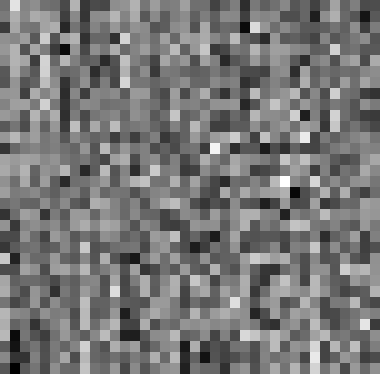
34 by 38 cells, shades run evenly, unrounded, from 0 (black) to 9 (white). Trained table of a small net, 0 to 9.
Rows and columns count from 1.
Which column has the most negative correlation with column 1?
14
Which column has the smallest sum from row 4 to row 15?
7
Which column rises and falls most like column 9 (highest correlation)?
32
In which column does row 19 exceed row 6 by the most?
11
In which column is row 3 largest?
26
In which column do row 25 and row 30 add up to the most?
37
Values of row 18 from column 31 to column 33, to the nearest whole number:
3 4 6
